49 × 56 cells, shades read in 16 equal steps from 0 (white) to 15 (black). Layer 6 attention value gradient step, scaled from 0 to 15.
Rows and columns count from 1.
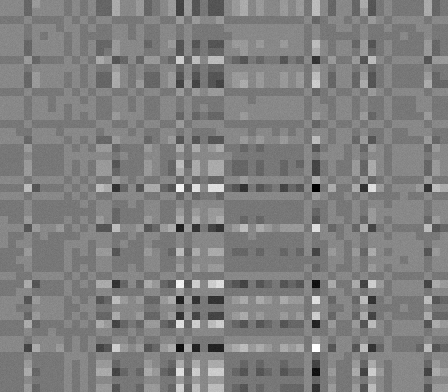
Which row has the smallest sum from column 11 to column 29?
24
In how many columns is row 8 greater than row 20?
19
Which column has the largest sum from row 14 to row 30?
40
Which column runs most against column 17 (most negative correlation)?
9
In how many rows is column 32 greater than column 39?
24
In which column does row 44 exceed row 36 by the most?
23
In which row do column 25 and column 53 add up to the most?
44
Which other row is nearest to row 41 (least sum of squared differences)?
47
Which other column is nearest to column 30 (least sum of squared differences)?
38
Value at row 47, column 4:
5
